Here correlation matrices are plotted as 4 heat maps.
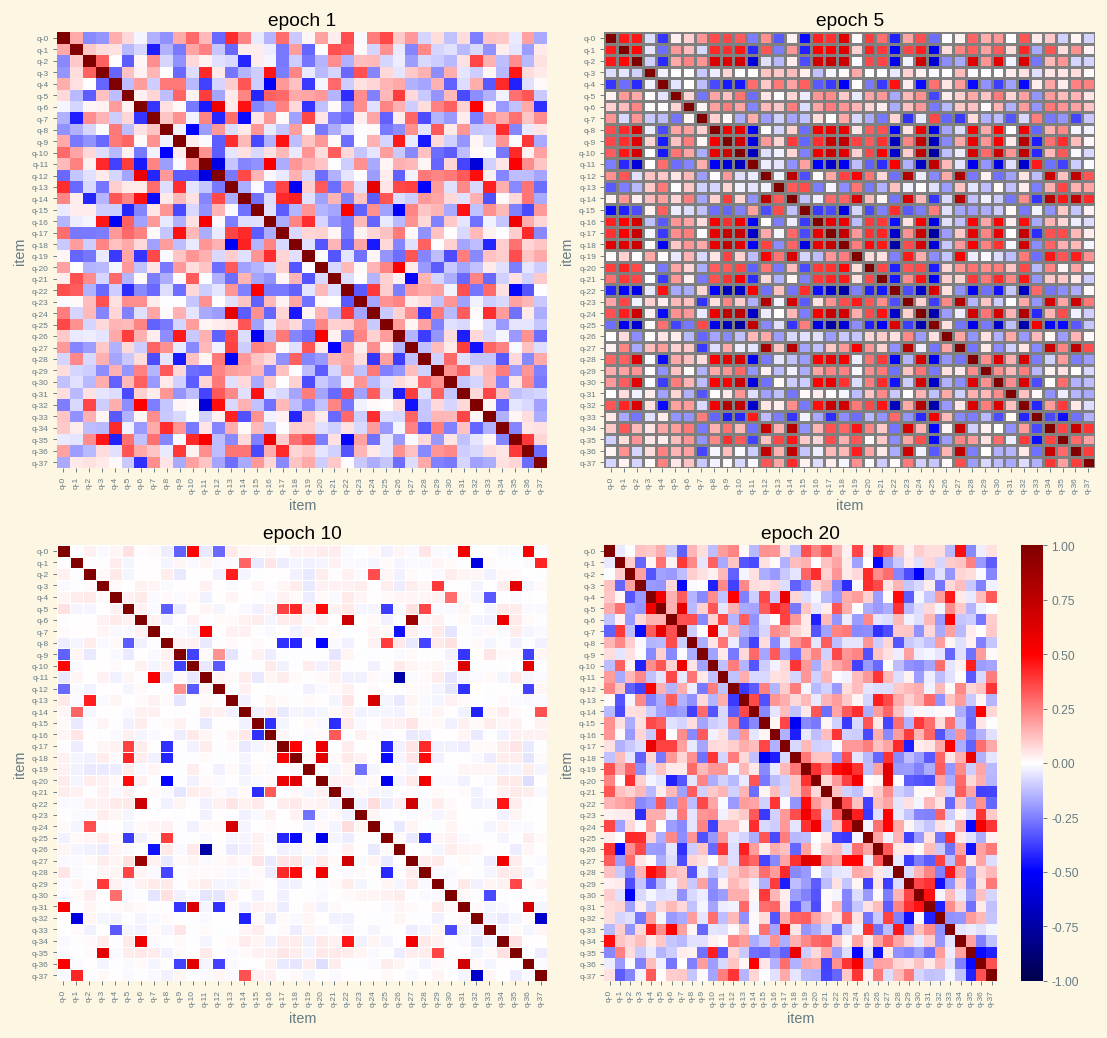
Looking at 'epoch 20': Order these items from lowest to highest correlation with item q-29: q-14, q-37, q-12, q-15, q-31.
q-15, q-14, q-12, q-37, q-31
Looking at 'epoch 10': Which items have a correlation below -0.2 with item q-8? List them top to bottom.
q-5, q-17, q-18, q-20, q-28
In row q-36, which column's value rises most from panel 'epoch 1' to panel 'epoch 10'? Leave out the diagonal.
q-31
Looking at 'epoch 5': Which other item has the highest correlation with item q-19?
q-14
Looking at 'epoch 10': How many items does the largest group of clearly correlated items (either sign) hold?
7
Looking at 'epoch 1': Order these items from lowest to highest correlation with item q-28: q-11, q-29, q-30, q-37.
q-29, q-11, q-37, q-30
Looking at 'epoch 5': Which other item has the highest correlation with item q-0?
q-18
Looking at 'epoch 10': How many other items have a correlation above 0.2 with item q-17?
4
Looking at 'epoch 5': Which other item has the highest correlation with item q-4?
q-22
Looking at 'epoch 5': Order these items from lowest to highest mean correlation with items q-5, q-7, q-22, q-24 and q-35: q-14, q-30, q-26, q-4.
q-26, q-4, q-14, q-30
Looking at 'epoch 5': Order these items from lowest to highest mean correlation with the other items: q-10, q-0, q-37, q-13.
q-13, q-37, q-0, q-10
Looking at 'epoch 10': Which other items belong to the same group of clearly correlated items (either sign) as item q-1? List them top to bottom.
q-14, q-32, q-37
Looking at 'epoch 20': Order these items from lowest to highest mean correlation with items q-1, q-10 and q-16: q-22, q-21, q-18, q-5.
q-18, q-21, q-22, q-5
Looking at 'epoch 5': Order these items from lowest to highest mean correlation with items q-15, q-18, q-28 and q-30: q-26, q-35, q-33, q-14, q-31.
q-33, q-26, q-14, q-31, q-35
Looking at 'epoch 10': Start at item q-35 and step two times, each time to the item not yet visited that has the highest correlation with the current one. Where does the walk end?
q-29
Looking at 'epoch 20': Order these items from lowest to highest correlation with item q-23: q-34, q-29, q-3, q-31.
q-3, q-31, q-29, q-34
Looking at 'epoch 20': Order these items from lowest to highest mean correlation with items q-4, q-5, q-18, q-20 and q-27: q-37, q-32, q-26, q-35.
q-26, q-37, q-35, q-32
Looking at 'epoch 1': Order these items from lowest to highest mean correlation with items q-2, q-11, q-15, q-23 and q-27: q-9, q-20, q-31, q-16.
q-9, q-20, q-31, q-16
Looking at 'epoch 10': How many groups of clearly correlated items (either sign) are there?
10
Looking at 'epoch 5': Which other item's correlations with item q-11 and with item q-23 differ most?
q-25
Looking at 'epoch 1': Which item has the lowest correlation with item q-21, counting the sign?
q-27
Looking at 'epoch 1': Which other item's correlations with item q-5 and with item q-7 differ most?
q-14
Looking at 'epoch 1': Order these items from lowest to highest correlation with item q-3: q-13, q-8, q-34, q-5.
q-13, q-34, q-8, q-5
